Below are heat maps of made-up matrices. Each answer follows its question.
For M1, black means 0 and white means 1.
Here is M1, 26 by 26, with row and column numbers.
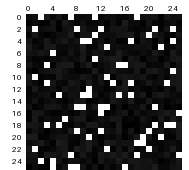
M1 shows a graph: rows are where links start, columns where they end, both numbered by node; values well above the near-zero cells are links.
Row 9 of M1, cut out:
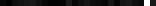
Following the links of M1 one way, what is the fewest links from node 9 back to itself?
3
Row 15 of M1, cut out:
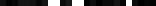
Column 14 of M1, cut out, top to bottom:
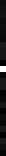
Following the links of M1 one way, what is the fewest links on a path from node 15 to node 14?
4
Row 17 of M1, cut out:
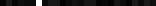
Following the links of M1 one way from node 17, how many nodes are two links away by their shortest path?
1
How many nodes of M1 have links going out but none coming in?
1
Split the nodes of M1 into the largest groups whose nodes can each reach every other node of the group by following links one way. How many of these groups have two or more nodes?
1
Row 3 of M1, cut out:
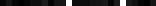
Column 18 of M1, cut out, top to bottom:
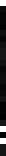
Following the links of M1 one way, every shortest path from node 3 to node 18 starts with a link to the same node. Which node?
node 11
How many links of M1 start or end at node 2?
7
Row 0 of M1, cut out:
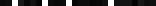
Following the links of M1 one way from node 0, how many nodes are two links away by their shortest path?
10
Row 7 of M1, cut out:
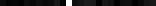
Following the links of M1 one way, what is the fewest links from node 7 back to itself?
3
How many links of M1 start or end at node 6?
2
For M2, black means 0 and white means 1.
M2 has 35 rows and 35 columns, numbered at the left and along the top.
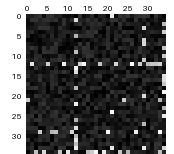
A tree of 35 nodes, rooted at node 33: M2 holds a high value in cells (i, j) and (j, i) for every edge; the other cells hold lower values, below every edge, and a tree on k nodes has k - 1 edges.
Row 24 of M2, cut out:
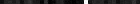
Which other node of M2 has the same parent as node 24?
0
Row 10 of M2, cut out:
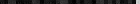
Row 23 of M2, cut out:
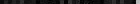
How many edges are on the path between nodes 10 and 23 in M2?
2
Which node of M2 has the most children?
12
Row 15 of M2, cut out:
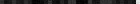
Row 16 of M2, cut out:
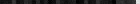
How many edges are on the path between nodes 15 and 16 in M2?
2
